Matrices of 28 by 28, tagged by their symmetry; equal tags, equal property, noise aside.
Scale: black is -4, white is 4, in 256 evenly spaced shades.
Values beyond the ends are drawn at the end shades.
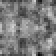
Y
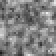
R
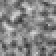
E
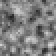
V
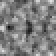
Y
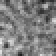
V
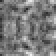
Y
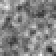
E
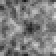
Y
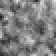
V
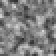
V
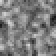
R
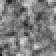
R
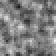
V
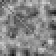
E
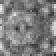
Y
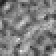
E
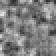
V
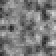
Y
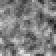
V
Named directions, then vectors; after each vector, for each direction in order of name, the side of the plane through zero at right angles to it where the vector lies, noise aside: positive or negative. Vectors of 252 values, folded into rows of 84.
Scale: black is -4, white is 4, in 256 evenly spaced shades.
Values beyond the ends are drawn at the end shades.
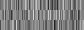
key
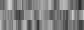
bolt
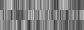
positive, positive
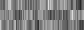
positive, negative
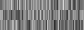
positive, positive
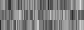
negative, positive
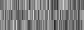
positive, positive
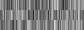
negative, negative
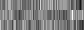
positive, negative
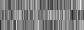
negative, positive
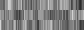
positive, negative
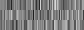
negative, negative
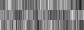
positive, negative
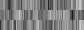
negative, positive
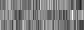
positive, negative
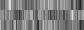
positive, negative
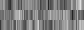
negative, positive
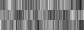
positive, negative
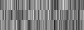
positive, positive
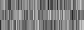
negative, positive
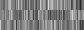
positive, negative
